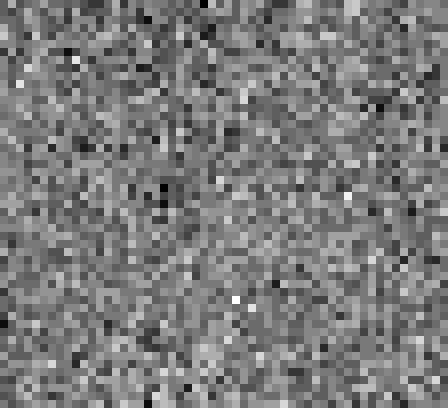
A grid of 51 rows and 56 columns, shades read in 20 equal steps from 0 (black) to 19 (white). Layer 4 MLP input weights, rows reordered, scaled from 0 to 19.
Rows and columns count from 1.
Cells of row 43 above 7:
46
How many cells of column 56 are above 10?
12
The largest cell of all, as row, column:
38, 30
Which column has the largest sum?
44
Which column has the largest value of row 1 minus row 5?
27
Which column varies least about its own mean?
6
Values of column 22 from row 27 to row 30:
14 11 9 11
